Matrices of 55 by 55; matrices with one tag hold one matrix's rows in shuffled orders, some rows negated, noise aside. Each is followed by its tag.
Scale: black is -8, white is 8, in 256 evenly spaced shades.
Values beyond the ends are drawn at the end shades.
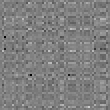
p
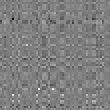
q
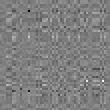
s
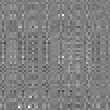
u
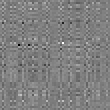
u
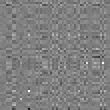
s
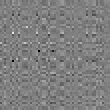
q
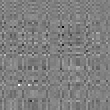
u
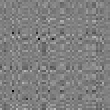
q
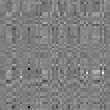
s
